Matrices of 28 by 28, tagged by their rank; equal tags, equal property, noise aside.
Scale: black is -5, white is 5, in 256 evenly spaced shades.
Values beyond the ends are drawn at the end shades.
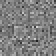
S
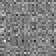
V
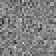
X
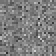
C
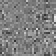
X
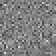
S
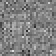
X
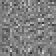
X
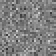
C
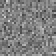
S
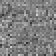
C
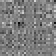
V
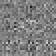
V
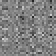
V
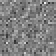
S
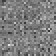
X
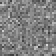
S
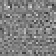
C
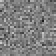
C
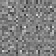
X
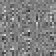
V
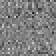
C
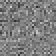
X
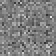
X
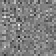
V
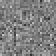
X
